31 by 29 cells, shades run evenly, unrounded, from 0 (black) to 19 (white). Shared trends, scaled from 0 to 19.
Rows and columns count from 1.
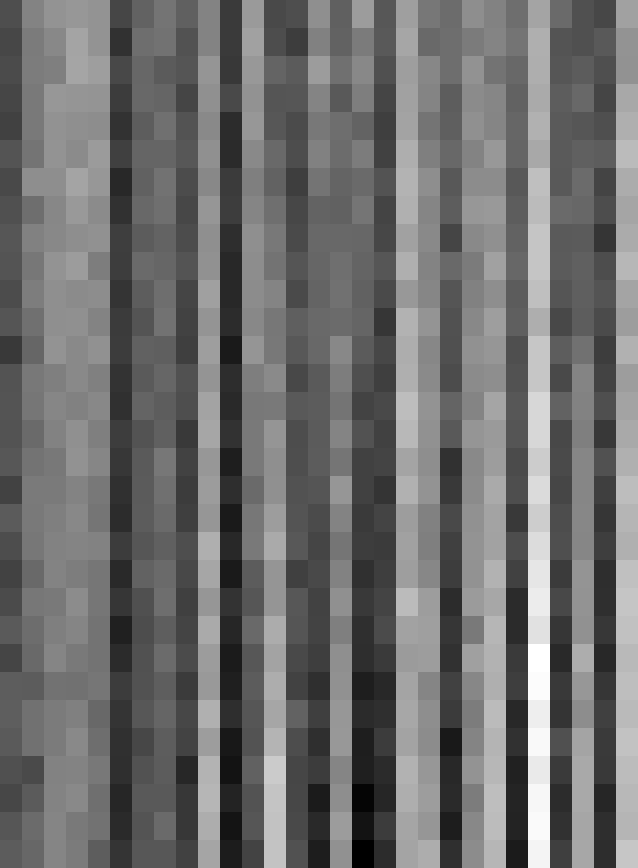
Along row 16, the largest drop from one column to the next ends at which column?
26
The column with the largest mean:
25
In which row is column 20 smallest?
2
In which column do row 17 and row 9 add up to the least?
11
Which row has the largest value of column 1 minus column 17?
31
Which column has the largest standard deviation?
17
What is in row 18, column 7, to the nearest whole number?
7
